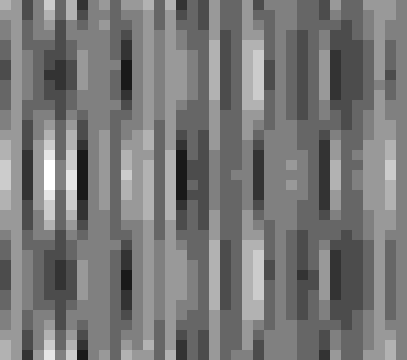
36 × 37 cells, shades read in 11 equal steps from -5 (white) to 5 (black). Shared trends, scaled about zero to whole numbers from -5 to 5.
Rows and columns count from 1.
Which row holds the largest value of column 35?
9
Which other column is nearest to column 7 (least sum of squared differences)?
1
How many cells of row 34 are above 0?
16
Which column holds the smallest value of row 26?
24
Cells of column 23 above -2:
21
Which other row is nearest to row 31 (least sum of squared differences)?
5
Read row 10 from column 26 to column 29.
0 1 2 1
